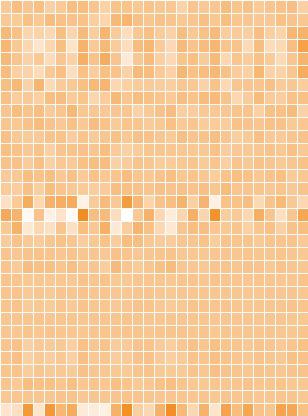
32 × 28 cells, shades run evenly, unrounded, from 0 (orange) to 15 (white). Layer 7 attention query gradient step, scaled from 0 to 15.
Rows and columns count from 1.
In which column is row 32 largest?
10
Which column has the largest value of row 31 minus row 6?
28
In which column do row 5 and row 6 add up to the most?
12
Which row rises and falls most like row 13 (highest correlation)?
7
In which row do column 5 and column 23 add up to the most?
17
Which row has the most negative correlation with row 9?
6
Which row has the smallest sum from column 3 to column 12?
16
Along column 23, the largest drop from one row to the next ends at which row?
32
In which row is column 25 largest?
4
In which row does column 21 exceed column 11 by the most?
5
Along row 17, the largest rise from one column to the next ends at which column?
3
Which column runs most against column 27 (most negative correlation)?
9
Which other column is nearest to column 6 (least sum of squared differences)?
19
